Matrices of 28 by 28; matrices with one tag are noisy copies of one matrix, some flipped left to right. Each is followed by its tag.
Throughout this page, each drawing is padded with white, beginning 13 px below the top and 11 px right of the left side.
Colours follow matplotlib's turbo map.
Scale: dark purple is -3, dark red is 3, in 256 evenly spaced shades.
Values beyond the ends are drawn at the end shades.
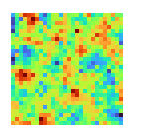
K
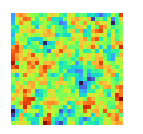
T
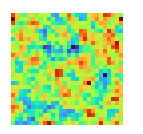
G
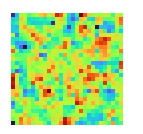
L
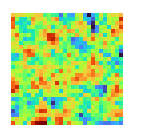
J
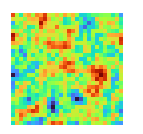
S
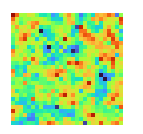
G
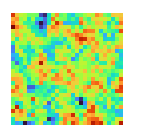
J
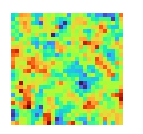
T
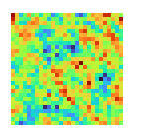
G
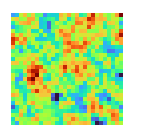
S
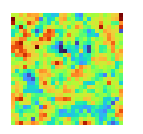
G
